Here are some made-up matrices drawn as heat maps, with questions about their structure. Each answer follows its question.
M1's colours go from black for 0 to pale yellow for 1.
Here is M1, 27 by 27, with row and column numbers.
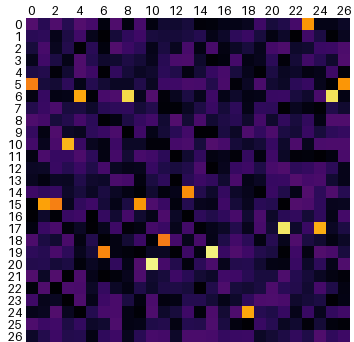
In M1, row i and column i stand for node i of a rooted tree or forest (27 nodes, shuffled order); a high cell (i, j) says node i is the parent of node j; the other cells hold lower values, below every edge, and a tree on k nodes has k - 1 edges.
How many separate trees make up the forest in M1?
9
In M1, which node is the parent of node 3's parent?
20
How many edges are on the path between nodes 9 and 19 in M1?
2
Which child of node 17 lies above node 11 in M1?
24
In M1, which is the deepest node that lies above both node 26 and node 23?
5
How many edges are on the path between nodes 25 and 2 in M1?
4
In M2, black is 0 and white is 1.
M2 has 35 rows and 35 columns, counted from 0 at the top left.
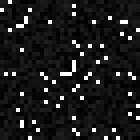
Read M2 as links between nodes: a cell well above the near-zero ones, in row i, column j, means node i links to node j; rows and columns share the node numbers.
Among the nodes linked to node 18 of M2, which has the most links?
node 32
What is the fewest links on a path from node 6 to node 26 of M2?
7
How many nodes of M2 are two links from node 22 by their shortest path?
10
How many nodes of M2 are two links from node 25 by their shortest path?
2
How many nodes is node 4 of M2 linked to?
2
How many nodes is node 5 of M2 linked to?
5
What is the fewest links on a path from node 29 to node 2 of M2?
3
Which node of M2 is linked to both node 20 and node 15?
node 24
